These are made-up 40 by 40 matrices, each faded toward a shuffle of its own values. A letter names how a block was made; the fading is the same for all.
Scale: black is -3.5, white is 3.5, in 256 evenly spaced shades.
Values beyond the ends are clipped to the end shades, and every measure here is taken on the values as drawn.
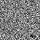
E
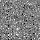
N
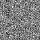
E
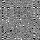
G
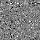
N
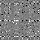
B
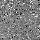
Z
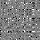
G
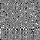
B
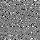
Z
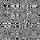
G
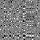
G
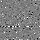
Z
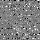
Z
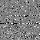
Z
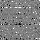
B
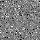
Z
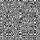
G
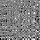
G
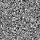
E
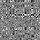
G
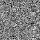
E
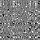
G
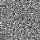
E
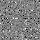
Z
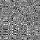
G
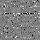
B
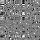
G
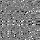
B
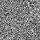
E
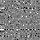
B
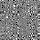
B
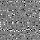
B
